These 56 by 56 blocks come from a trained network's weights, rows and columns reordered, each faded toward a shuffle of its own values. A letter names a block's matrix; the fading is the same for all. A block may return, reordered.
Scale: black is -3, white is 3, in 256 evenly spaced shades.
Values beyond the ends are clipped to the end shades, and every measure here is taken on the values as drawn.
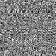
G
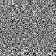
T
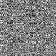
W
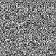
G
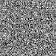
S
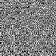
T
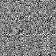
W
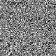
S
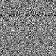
T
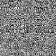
T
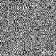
T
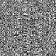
W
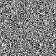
W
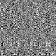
W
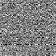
G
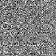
W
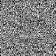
S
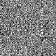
S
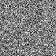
G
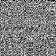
T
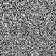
G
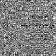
T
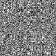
S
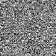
S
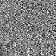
S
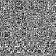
W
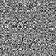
T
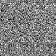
G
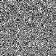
S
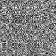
G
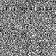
G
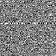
G
